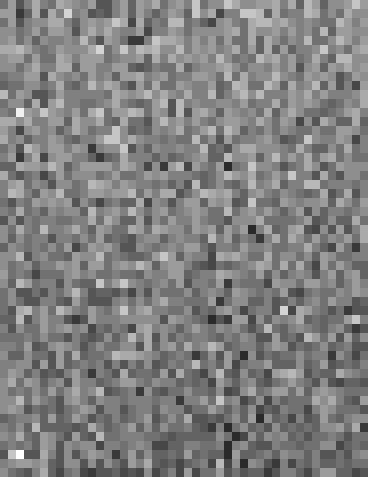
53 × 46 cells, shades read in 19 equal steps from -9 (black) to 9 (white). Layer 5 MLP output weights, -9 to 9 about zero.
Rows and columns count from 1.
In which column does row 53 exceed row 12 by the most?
6
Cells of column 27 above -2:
38
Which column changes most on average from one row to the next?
3
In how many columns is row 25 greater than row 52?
26
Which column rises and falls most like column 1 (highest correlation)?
41
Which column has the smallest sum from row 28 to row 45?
45
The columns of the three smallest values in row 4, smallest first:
19, 10, 42
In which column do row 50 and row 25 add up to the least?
29
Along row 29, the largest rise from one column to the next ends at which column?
28
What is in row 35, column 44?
-5
